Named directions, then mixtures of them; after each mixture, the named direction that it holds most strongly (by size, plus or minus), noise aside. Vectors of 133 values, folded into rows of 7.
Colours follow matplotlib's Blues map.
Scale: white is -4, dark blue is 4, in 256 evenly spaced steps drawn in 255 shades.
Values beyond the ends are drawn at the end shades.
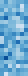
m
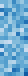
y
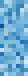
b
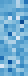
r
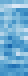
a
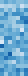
m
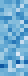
r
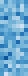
m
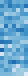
y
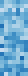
b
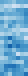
a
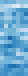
a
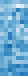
a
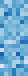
b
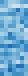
a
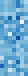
r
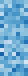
y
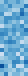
b
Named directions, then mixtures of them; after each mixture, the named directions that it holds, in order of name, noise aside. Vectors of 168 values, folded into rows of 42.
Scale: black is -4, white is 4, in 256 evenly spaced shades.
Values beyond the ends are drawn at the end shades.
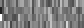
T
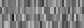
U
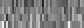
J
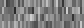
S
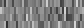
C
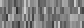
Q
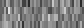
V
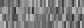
C, S, T.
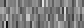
C, J.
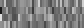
S, T.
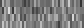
J, U, V.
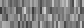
Q, T, V.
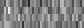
V.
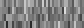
C, J, Q.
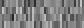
Q, U.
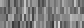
Q.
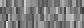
C, Q.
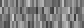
U.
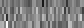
C, J, U.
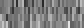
J, T.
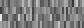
C, Q, T.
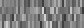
U.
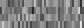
Q, S, V.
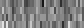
J, U.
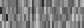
J, Q, T.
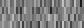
Q, U, V.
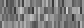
S.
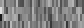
T.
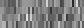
C, Q, S.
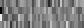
T.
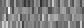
J, V.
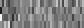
S, T, U.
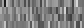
C, V.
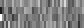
J, T.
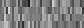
U, V.
